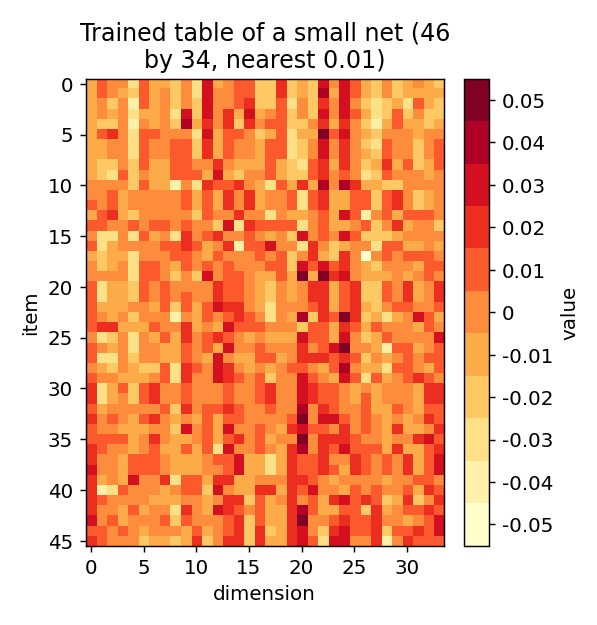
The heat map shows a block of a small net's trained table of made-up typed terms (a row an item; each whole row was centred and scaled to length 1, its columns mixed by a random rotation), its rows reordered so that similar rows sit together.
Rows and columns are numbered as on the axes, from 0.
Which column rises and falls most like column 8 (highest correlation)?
28
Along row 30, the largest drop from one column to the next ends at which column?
1
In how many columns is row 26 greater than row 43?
12
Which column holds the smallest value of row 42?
8
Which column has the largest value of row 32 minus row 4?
20
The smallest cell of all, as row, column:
17, 26
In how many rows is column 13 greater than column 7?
35
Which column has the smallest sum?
4
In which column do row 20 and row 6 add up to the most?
22
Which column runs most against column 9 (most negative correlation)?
14
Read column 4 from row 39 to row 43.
0.03 0 0 0.01 0
